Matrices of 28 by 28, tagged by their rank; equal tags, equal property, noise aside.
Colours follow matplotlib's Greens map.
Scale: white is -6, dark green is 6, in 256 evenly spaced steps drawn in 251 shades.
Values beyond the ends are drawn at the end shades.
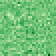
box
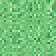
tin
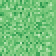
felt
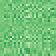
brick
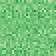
felt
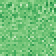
box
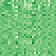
tin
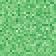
felt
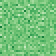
felt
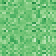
brick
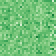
felt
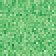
box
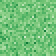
box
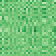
brick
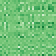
brick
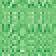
brick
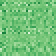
tin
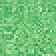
felt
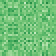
brick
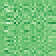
brick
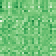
brick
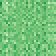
tin
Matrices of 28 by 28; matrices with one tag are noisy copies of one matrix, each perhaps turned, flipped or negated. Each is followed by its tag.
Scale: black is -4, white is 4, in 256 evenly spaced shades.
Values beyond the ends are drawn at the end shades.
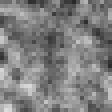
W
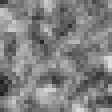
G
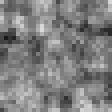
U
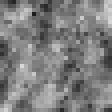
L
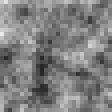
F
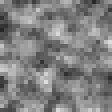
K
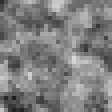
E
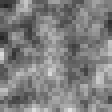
W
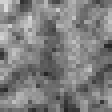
W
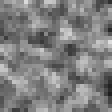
K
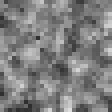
K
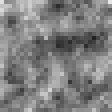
F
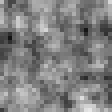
U
